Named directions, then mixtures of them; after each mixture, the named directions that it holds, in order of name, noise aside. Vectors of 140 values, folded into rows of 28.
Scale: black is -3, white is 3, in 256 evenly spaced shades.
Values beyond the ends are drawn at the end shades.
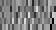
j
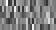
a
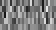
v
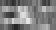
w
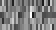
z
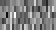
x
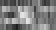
w.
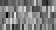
w, x.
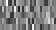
a.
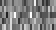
x, z.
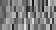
j, v, x.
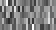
a.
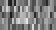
a, j, w.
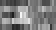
w.
